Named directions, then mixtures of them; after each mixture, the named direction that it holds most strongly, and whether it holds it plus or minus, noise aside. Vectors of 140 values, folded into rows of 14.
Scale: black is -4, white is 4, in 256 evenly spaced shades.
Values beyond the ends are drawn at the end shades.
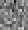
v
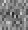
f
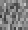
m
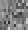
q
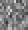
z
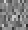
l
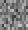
l, minus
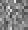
z, plus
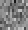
v, plus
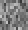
m, minus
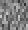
m, minus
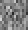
z, plus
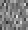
f, minus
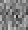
f, plus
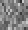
z, plus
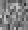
m, minus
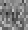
f, plus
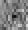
l, minus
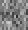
f, plus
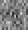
f, plus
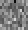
v, plus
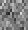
f, plus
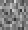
v, minus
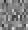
l, minus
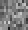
q, minus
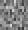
v, minus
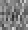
l, minus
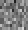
v, plus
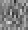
f, plus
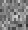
l, plus
